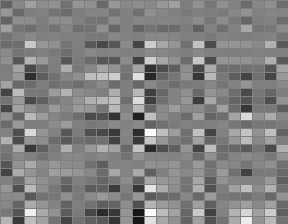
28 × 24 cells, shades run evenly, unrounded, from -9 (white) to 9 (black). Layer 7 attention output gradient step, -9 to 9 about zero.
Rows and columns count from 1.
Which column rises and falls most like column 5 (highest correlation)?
19
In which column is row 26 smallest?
13
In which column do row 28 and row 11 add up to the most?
12
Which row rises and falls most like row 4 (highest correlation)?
11
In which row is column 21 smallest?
28
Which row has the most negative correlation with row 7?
16
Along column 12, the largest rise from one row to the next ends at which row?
15
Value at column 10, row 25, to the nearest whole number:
-1
